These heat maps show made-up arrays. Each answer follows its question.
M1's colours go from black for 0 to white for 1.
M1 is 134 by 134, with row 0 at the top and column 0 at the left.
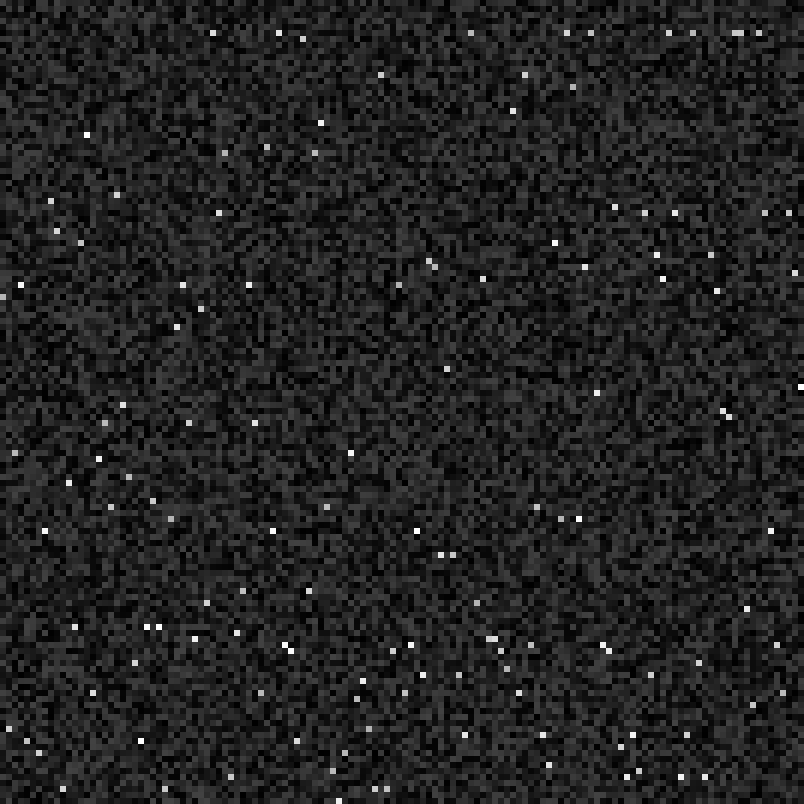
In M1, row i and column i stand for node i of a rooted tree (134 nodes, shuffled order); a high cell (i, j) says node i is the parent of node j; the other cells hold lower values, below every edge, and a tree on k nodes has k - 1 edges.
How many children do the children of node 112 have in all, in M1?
8
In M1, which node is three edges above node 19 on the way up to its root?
128
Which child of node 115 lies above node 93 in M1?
86
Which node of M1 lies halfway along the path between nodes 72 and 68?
104
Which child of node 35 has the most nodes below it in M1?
107
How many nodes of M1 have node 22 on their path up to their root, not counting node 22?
2
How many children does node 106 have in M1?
3
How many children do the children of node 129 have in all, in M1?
6
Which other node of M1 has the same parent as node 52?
37
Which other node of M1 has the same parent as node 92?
13
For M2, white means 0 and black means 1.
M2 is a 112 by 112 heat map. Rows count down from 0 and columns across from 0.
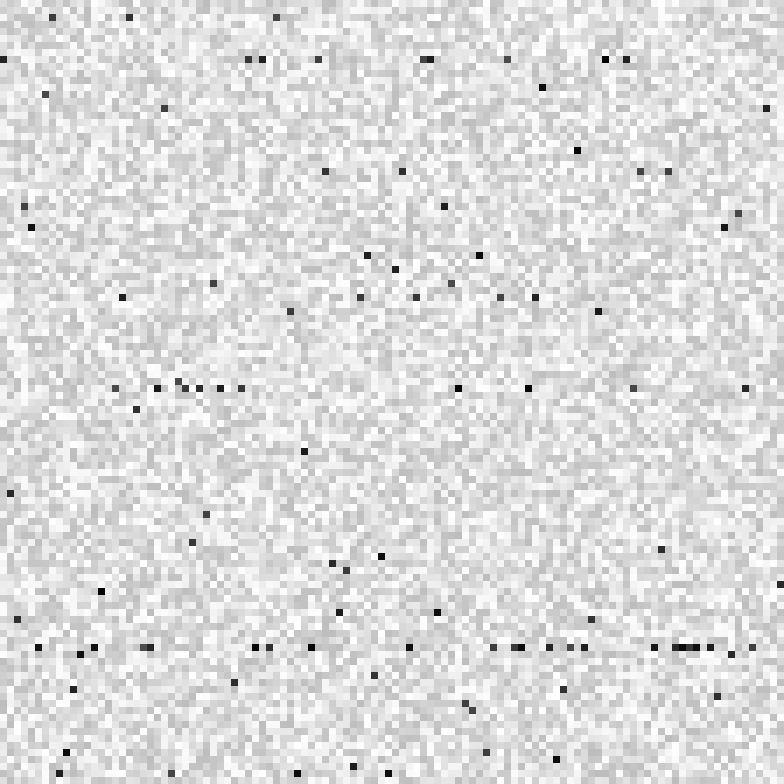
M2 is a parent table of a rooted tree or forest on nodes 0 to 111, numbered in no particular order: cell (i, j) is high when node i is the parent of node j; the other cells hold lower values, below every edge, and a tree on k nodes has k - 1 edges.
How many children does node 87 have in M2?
2
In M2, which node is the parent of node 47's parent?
98
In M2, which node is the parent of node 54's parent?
108
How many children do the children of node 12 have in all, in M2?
1
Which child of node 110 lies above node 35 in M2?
8
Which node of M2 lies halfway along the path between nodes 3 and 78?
73
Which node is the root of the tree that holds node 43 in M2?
40
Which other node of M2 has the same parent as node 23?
109
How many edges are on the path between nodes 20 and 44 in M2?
2
